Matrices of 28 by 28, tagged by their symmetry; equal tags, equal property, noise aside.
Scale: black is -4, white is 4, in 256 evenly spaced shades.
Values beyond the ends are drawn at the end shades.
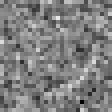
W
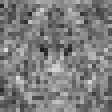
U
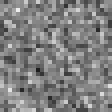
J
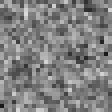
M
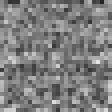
U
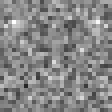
U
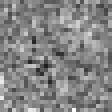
J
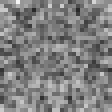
U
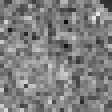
J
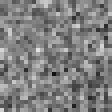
M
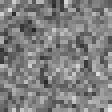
W
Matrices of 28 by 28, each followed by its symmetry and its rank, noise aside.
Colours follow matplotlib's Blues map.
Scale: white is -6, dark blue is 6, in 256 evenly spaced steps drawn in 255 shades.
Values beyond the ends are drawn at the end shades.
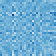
no symmetry, rank four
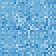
symmetric, rank five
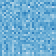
no symmetry, rank five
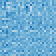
no symmetry, rank five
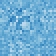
symmetric, rank four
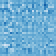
antisymmetric, rank four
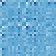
symmetric, rank three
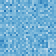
symmetric, rank five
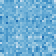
no symmetry, rank four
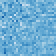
no symmetry, rank five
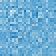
symmetric, rank three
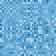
symmetric, rank four
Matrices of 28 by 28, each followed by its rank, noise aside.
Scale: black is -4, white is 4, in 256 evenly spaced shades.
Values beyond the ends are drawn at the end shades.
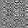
three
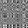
two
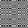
one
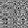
four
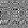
three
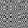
two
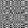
two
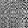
three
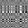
one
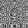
three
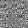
four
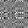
two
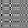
one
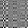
one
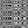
two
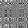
two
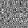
four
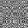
three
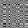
one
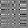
one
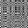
two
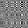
one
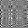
two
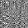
four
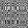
two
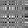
one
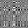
two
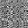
three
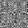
four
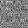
four
